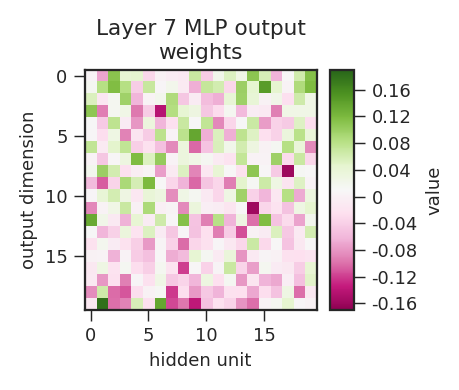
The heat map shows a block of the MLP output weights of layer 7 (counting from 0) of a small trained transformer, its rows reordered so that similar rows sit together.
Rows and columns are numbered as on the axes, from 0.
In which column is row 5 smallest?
3
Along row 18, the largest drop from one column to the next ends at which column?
2
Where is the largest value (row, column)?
19, 1
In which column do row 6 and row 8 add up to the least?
9
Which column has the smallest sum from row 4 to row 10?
7
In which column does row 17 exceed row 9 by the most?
12
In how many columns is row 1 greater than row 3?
14
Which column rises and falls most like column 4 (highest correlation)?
6
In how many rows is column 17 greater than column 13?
8
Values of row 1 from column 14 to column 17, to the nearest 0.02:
0.04 0.14 0.04 0
